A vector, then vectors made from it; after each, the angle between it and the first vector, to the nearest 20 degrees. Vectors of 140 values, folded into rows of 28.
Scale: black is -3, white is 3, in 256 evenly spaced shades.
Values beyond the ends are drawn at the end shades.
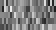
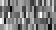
100 degrees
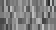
40 degrees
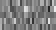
120 degrees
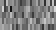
160 degrees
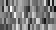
20 degrees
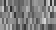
160 degrees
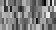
140 degrees
